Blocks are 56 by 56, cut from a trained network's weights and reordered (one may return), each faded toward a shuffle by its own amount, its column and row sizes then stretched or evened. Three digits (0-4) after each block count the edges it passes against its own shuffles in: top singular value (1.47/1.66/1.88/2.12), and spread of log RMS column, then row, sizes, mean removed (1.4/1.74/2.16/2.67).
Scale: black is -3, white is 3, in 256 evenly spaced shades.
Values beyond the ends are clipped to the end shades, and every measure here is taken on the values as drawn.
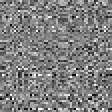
3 0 4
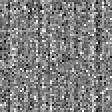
2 0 0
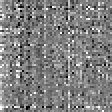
3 2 3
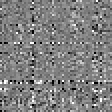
3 4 4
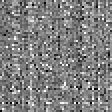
2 0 2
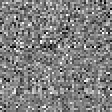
2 1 2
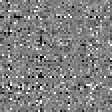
0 2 4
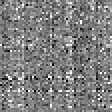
2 1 3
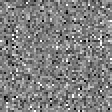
0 2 0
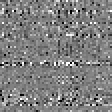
1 1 4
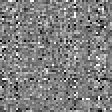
1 3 3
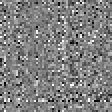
1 4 2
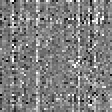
3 3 2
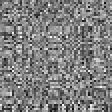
4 2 2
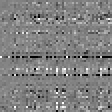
4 3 4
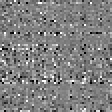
0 3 4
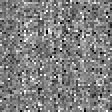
0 0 0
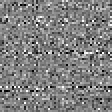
1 1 4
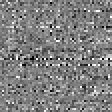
1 2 4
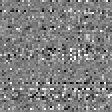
1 1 4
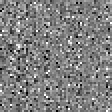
1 3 1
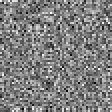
3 0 1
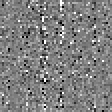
0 4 0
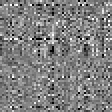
3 3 3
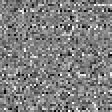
2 1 3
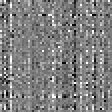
4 4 3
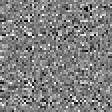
2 1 3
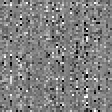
0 4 1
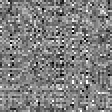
2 3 0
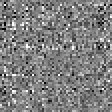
3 3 3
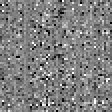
0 3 2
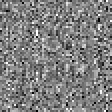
1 3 0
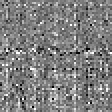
2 2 3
